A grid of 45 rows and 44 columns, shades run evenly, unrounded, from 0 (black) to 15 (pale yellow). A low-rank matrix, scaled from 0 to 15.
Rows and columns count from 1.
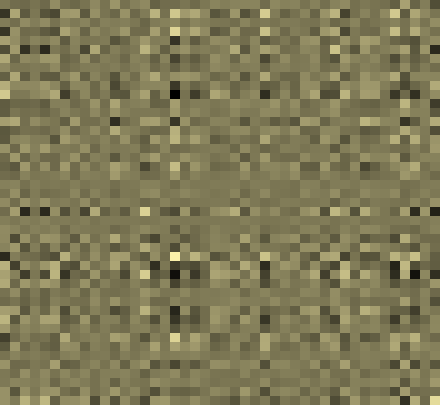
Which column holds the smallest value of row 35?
18
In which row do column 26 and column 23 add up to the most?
31
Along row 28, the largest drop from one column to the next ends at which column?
3
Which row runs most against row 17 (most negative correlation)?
6
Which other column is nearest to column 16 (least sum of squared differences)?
8
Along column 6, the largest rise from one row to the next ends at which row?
30
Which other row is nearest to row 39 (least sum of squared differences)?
9
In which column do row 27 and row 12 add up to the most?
41
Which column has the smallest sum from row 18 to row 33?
44
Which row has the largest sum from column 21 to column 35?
24
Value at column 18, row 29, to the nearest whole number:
15
